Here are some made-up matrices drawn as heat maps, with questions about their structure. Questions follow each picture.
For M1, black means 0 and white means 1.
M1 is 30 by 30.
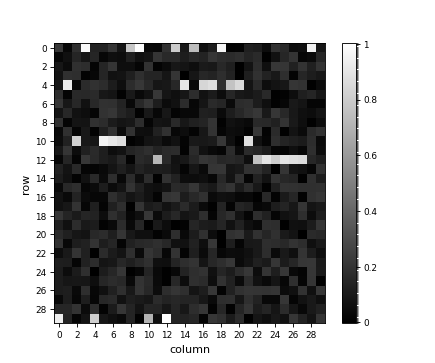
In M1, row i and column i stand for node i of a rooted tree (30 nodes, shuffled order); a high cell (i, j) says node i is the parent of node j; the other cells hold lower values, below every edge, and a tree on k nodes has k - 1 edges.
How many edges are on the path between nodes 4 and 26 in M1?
3
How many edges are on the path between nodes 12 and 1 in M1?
3
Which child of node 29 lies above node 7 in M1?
10
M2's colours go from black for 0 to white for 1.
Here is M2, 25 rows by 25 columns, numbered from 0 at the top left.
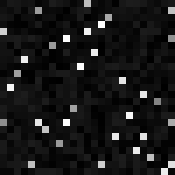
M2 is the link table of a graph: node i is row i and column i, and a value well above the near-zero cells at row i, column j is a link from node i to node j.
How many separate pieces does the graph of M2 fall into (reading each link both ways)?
2
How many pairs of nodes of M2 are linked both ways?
1
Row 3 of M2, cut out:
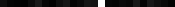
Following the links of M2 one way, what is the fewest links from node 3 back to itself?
7
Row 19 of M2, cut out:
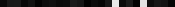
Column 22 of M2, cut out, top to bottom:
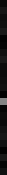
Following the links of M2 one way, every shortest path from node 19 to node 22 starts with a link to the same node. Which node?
node 20
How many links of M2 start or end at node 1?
3
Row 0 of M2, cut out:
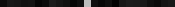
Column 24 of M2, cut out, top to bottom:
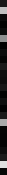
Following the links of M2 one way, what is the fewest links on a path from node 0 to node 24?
3
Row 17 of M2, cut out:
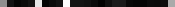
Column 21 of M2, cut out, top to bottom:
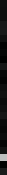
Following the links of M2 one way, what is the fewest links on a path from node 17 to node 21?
5
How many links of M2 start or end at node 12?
3
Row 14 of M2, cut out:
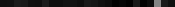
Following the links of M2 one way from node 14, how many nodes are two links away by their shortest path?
1
